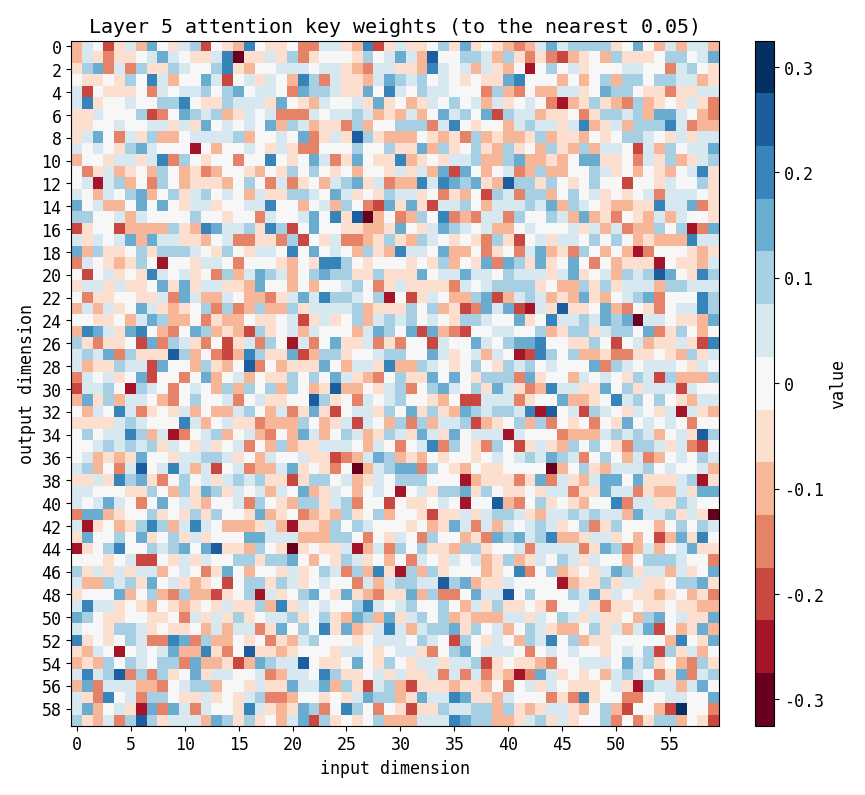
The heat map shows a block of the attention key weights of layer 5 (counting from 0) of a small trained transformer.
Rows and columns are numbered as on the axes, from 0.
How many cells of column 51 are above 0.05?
11
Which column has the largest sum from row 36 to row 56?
50
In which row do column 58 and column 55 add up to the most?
20
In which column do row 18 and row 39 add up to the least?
52
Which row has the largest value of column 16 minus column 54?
53
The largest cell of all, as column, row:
56, 58
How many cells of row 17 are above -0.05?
31
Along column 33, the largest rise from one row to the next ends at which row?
27
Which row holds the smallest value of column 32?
25
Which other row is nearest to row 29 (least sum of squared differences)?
13
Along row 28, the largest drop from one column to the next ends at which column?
17
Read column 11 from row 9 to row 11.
-0.25 0 -0.05
